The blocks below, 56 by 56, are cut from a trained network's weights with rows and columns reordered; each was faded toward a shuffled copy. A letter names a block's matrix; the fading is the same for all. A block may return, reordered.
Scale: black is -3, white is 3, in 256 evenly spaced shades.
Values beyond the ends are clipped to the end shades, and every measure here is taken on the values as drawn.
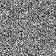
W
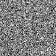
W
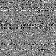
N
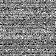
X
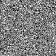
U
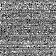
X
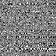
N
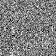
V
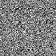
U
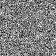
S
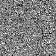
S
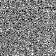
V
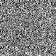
U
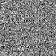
U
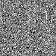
V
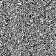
V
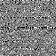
N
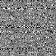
N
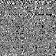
N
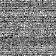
X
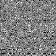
N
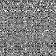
N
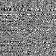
N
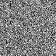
S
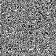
V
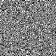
V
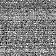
X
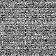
X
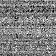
X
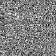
U
